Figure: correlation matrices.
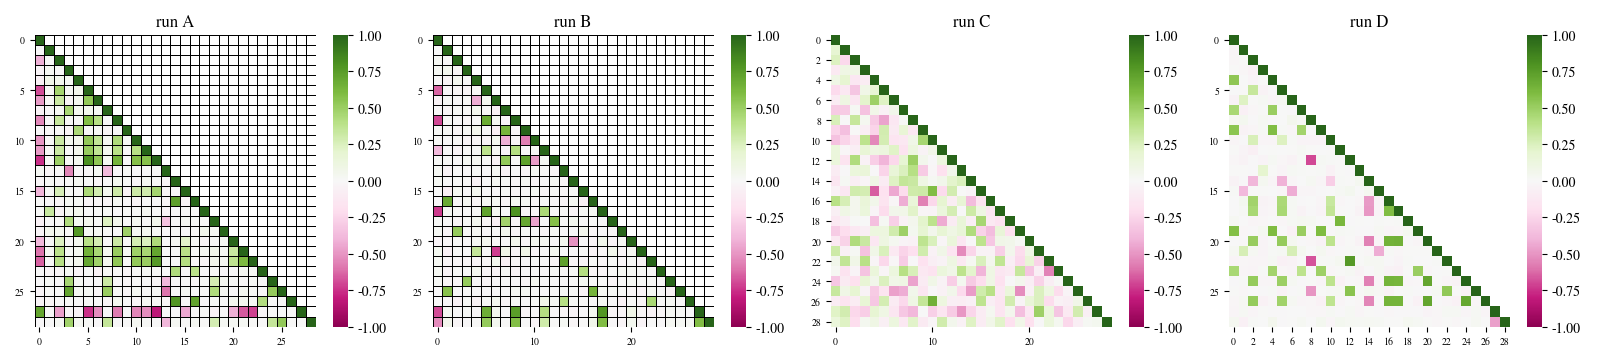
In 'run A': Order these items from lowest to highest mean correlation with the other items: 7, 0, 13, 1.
0, 13, 1, 7
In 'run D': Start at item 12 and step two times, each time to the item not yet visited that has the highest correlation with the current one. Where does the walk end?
25
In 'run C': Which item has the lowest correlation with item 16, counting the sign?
9
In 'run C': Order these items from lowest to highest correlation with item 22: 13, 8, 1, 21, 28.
21, 13, 8, 28, 1
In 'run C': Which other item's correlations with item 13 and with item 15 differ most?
23
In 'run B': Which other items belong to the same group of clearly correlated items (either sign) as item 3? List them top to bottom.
24
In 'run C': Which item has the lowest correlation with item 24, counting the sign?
8
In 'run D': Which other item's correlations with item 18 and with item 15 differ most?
11
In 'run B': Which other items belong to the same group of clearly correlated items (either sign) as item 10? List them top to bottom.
7, 9, 12, 18
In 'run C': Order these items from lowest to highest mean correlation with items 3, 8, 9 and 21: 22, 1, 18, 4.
4, 1, 22, 18
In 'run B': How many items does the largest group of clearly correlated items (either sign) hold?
7
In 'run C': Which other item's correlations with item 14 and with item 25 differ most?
19
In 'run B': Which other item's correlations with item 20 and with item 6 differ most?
21
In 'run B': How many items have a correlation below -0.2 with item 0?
6
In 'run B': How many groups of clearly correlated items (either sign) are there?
9
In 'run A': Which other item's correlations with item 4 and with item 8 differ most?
19
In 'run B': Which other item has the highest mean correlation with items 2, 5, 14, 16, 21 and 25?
1
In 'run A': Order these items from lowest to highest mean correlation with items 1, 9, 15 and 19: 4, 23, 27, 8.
27, 23, 8, 4
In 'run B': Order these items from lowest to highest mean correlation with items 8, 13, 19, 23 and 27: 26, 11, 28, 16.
16, 26, 11, 28
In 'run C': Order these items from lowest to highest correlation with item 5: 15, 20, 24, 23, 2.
2, 15, 23, 20, 24
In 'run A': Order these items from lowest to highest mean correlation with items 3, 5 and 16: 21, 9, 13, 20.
13, 9, 20, 21
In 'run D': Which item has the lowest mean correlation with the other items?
14
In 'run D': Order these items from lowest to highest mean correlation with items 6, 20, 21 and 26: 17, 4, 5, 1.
4, 1, 5, 17
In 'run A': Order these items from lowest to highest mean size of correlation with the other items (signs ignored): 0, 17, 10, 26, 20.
17, 26, 20, 10, 0
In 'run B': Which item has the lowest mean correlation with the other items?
0
